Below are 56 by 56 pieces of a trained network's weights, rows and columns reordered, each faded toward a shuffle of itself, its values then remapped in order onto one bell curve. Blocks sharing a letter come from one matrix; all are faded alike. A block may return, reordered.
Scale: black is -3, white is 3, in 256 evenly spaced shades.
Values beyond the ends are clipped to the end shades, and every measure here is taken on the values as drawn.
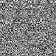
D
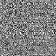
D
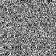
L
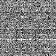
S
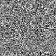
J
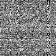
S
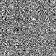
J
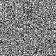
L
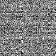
S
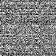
S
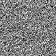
L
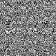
D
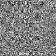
J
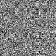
L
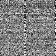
S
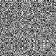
J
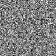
L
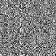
J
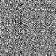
J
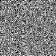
J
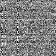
S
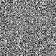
L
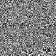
D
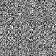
J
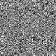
J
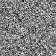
L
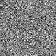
L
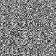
D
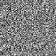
D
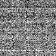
S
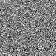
L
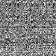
S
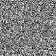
D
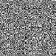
D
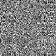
D
